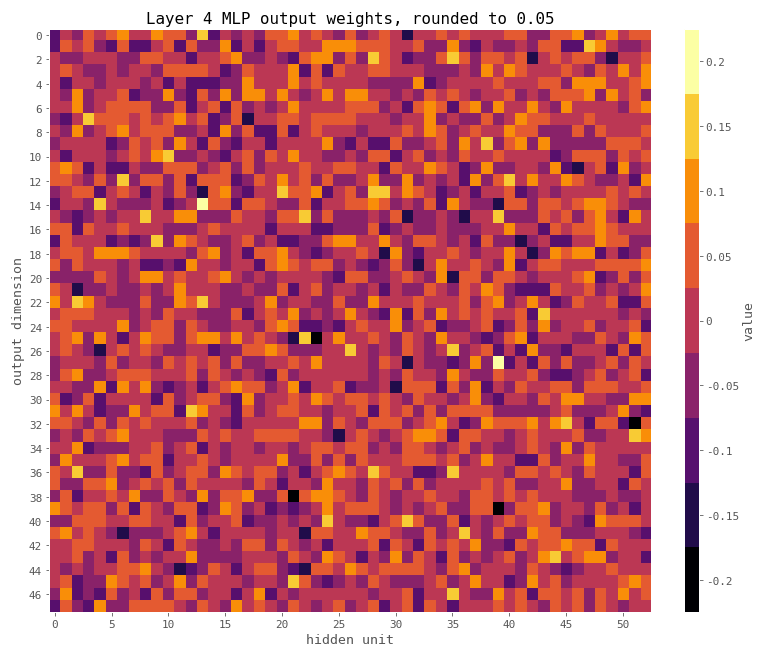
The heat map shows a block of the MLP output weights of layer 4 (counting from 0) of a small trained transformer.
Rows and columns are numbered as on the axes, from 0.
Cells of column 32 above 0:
17
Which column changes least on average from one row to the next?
19
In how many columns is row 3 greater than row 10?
19
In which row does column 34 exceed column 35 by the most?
20
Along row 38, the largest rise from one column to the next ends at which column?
22
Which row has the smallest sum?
21
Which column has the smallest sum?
16
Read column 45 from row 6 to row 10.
0.1 0 -0.05 -0.05 -0.05
